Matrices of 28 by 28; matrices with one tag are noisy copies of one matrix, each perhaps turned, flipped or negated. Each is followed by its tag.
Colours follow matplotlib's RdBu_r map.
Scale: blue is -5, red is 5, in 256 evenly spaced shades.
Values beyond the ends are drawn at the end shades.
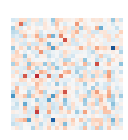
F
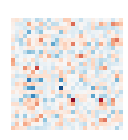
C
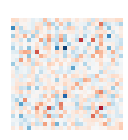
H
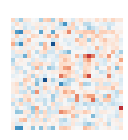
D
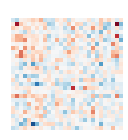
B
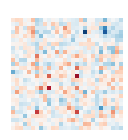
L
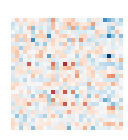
L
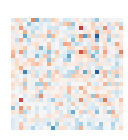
F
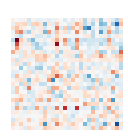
B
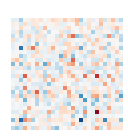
F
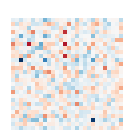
F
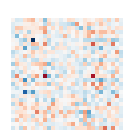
H
